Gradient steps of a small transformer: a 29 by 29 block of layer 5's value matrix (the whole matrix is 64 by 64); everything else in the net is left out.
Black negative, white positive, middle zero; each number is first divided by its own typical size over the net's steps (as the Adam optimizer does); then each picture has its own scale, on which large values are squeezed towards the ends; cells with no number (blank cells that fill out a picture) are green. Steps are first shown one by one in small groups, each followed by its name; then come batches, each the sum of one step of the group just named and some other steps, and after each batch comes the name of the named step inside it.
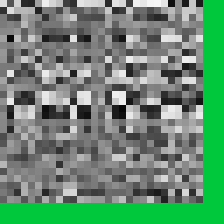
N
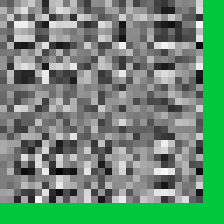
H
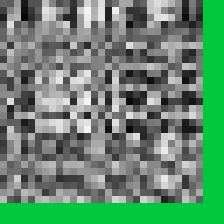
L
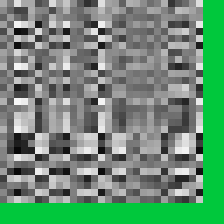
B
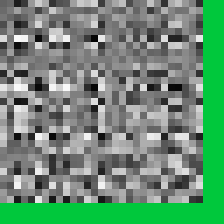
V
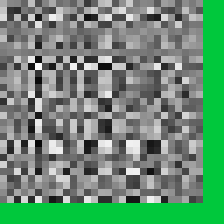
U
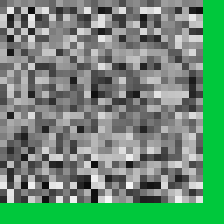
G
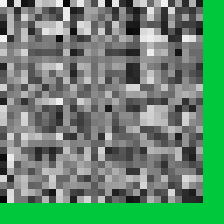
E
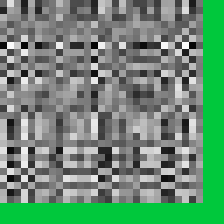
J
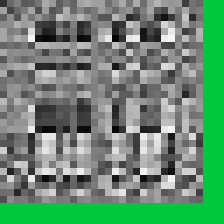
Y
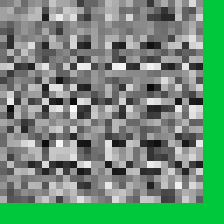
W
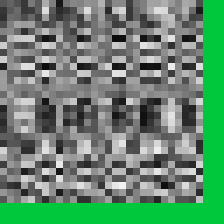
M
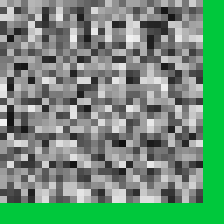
W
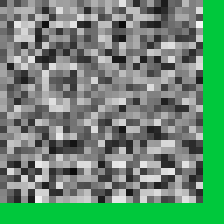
H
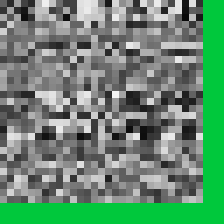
L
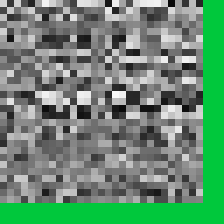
N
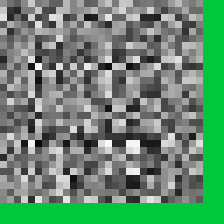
U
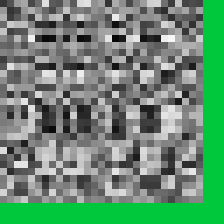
Y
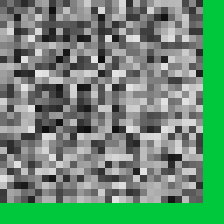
Y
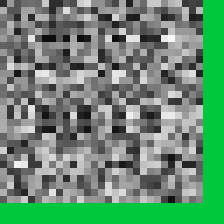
Y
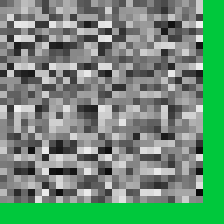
H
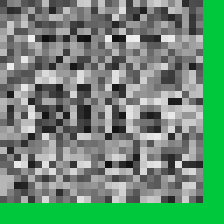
Y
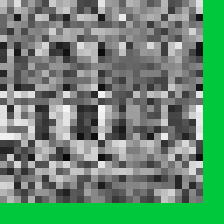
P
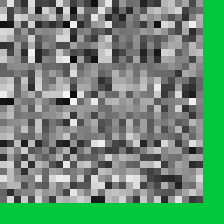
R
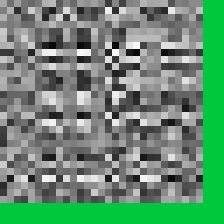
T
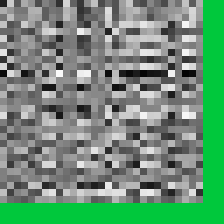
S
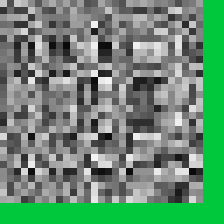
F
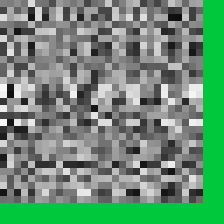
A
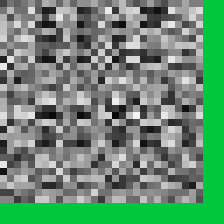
T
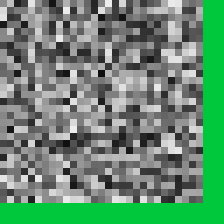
R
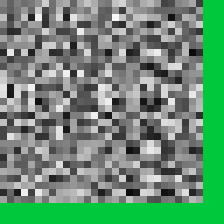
A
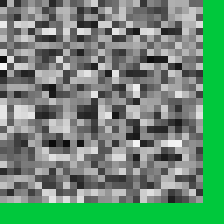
S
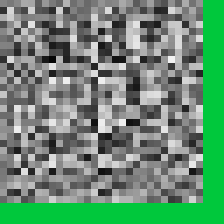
F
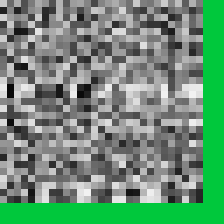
A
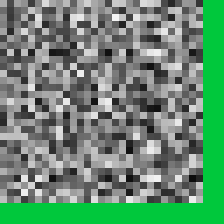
F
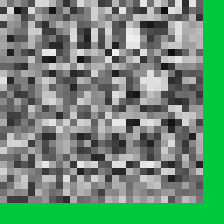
T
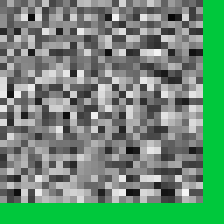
A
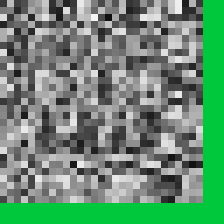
R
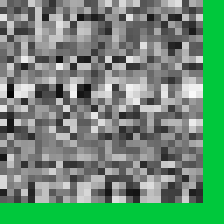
A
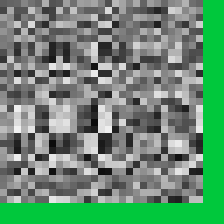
F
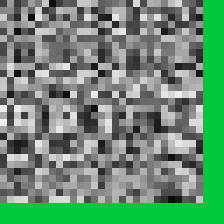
A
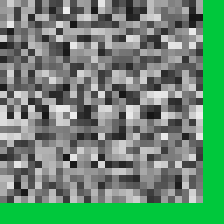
P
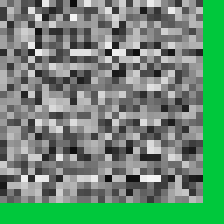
T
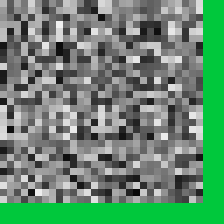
P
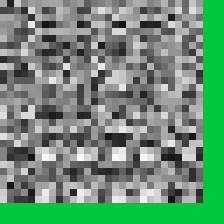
F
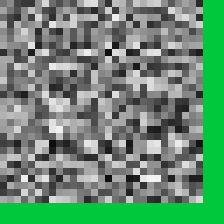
T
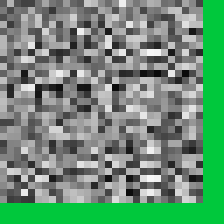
S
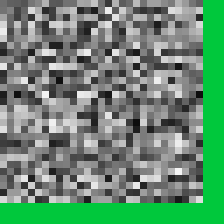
T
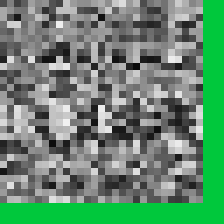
P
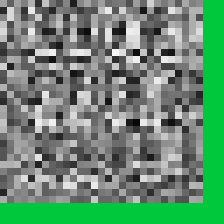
T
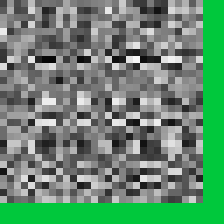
T
